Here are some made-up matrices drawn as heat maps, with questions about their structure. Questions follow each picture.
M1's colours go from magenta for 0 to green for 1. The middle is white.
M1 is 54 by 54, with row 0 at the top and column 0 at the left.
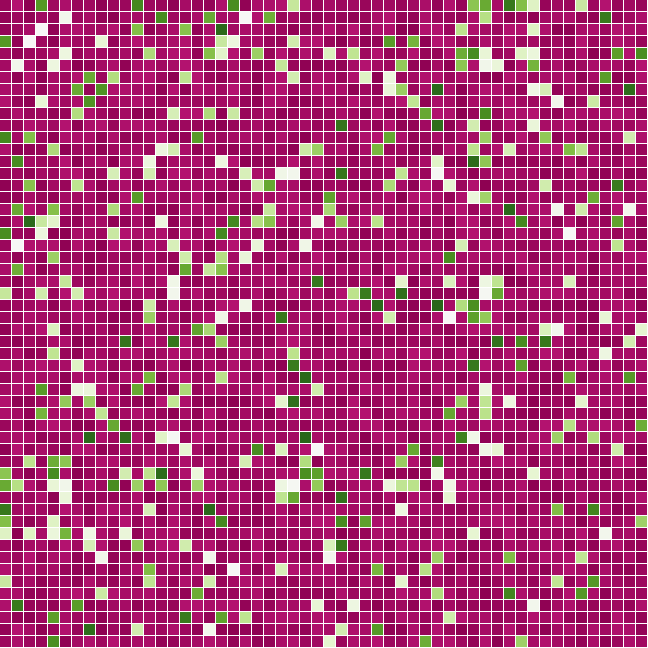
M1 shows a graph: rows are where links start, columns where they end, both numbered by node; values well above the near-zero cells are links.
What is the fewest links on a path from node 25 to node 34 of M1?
4
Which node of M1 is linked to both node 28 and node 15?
node 45
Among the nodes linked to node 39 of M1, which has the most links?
node 4
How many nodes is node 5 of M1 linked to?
8
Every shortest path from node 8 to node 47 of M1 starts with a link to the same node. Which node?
node 3
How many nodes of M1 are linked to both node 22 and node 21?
2
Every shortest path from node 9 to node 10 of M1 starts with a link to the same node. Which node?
node 14
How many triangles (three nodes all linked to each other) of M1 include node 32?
4
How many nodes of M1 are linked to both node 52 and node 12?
1
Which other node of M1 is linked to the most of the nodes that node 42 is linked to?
node 48
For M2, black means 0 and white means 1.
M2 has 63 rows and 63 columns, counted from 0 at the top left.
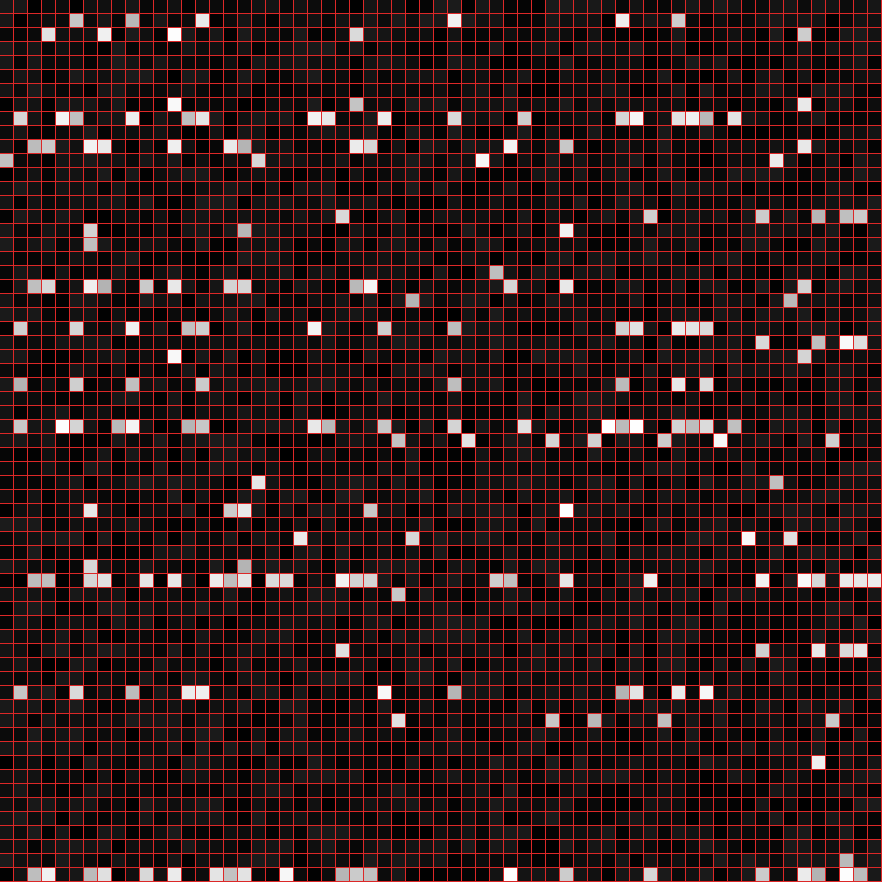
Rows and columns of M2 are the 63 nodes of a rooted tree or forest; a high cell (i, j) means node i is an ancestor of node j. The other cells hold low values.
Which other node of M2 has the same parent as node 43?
8
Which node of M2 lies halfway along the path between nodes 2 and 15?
20
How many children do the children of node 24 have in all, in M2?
2
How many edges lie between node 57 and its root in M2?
7
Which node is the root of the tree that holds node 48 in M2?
30
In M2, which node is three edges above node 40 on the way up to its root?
10
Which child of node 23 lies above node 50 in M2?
49
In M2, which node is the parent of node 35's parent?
41
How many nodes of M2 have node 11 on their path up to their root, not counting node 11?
4
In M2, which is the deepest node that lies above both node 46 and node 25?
62
